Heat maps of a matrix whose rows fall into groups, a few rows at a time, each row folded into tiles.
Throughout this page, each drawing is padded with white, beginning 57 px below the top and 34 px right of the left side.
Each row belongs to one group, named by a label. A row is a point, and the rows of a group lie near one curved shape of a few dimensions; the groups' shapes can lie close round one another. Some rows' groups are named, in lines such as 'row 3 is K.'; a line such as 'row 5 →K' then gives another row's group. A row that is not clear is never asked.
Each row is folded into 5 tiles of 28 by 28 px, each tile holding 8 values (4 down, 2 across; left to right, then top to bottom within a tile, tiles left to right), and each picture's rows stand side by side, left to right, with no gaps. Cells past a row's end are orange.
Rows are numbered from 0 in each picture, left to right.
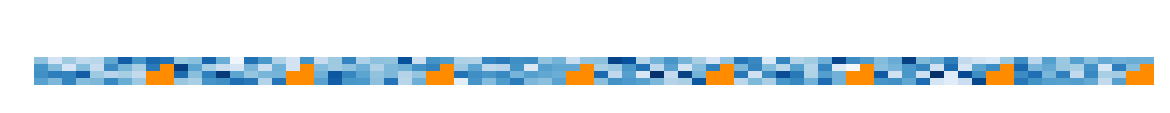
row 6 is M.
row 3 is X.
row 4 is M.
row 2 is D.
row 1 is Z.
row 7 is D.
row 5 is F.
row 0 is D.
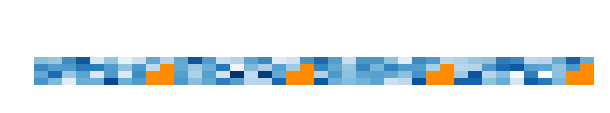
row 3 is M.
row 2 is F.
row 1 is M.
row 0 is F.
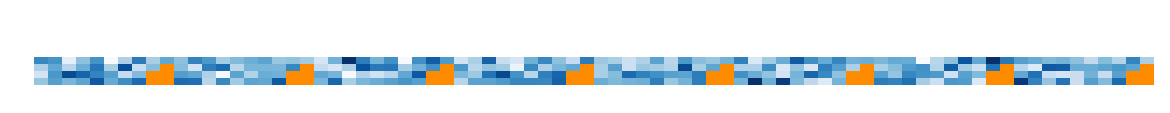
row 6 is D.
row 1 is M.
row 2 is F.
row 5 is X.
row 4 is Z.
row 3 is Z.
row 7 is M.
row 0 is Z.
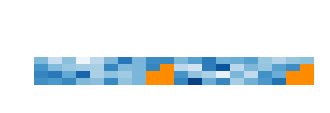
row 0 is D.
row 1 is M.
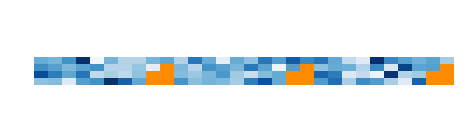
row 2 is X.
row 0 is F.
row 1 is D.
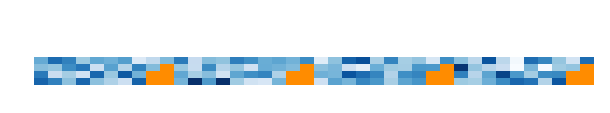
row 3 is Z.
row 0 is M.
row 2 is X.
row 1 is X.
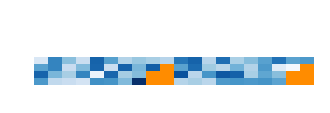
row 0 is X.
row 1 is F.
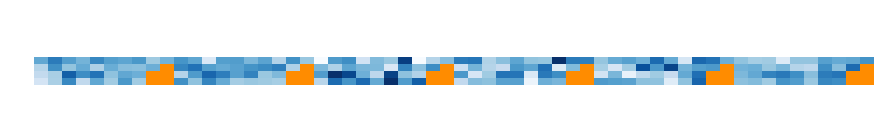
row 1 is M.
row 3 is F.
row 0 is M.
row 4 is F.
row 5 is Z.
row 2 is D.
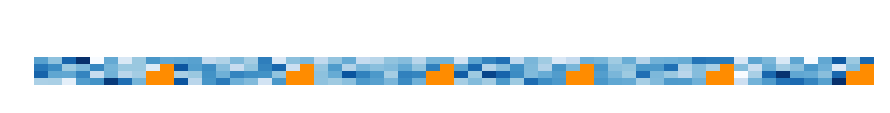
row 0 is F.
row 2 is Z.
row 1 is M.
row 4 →D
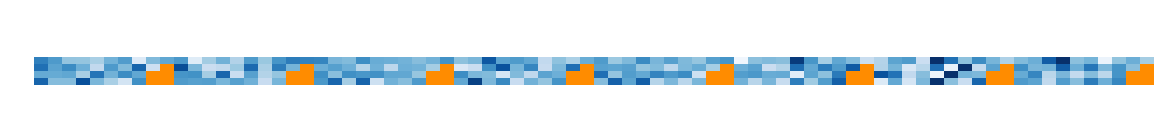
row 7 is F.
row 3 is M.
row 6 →X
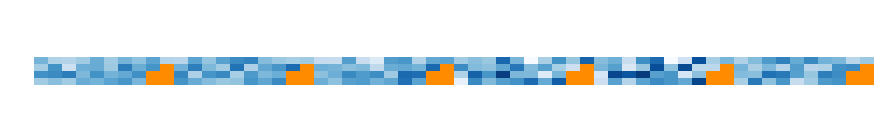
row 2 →Z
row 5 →X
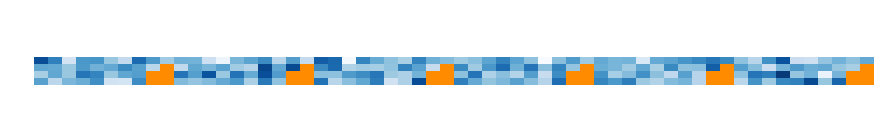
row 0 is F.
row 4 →D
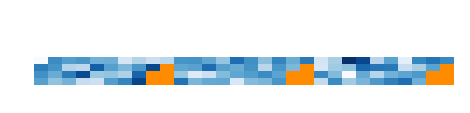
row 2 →F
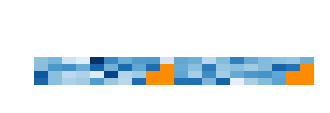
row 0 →X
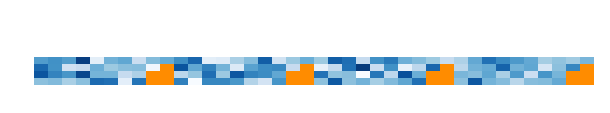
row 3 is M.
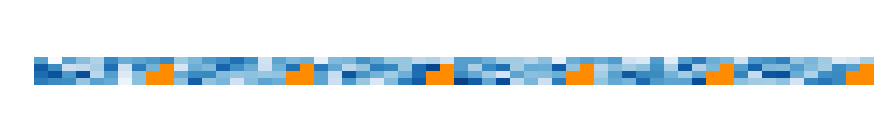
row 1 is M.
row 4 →Z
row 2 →X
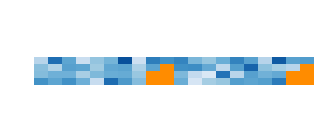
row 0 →D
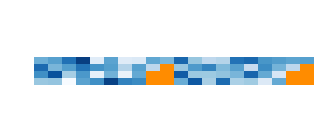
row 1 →X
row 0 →F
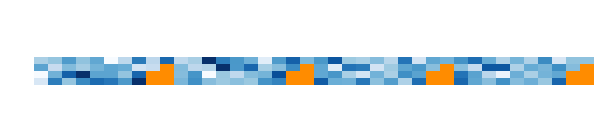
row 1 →F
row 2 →M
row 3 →M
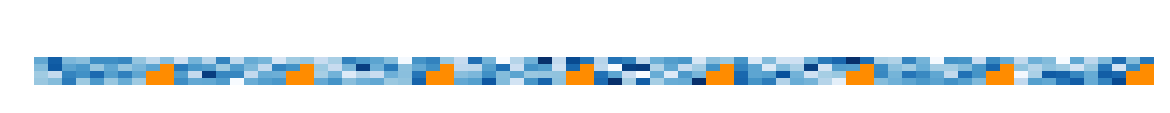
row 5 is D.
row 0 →M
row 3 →D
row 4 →M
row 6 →Z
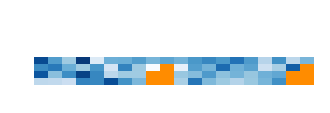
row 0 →F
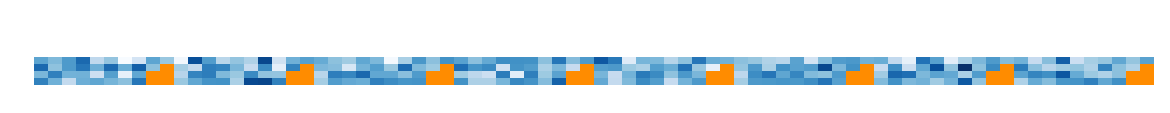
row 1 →D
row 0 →F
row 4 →F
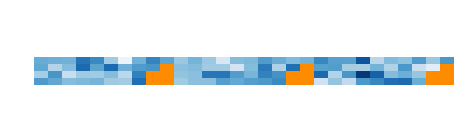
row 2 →F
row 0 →F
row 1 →Z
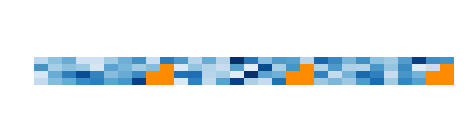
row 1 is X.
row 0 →Z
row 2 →F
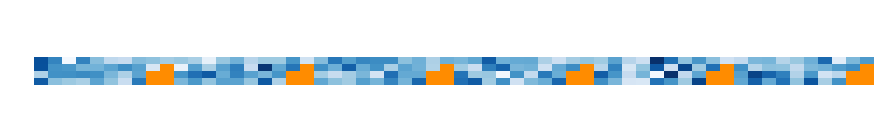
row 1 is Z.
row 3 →M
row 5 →D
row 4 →X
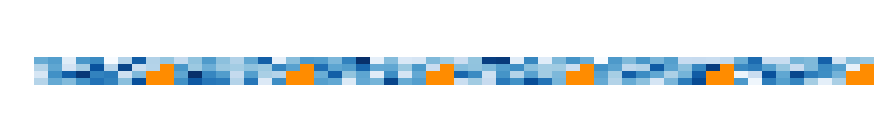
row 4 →X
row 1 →D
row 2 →F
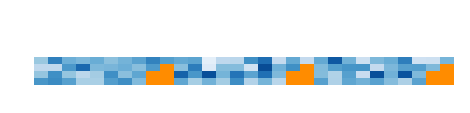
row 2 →M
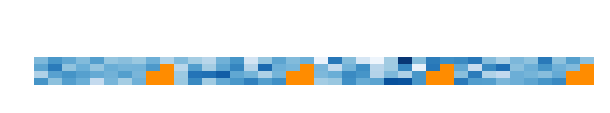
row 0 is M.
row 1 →Z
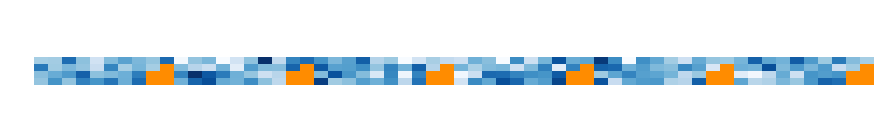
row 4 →F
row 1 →D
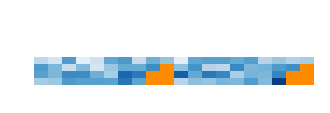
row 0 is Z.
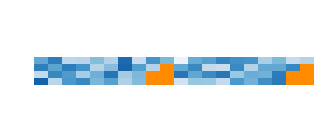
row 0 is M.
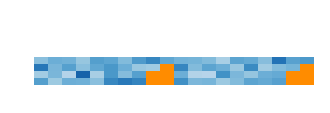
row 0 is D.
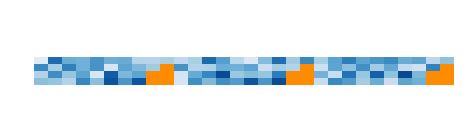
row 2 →M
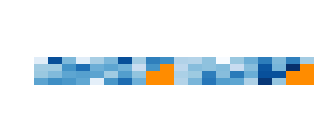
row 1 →Z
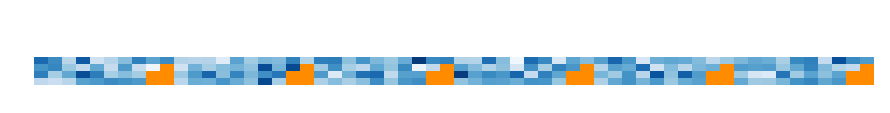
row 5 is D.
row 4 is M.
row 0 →F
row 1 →Z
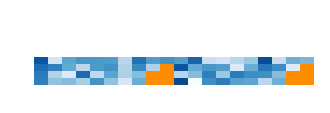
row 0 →D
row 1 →M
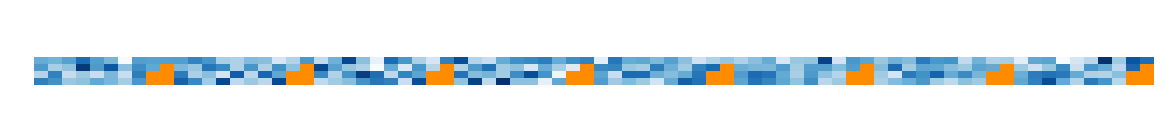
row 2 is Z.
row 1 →M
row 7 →D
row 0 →F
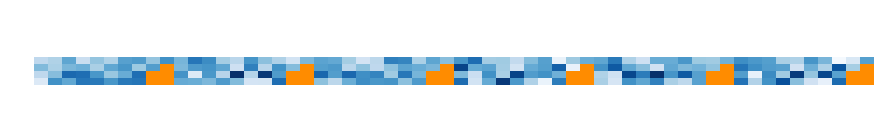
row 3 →M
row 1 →M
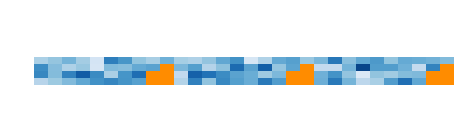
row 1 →Z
